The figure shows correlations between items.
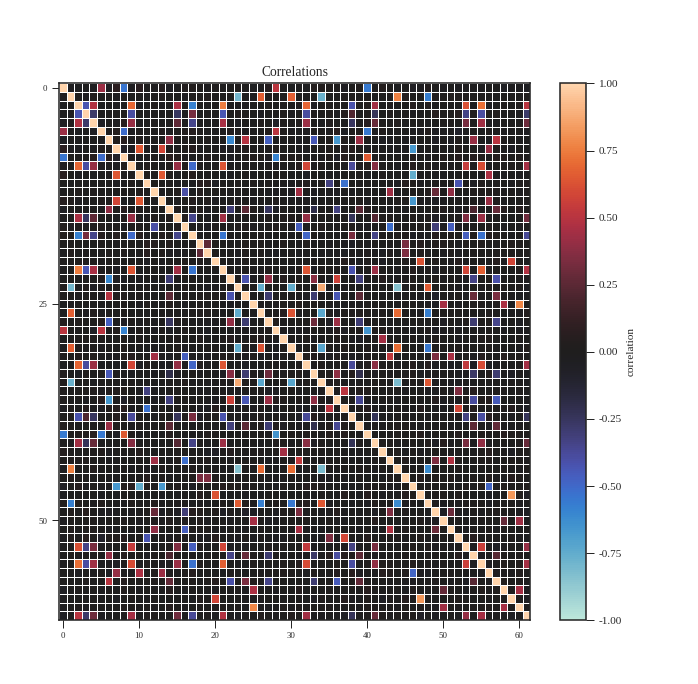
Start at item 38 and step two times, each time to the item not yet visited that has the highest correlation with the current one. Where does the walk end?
3
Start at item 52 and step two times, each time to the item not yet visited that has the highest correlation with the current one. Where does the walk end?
35
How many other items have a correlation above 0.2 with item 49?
4
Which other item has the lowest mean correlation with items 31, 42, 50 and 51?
16
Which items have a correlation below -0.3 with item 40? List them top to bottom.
0, 5, 28
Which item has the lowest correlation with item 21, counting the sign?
17
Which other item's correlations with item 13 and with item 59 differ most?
47
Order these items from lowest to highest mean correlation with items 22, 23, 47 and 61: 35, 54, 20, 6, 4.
6, 54, 35, 4, 20
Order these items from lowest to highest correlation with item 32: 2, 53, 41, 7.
7, 41, 53, 2
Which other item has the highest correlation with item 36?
22
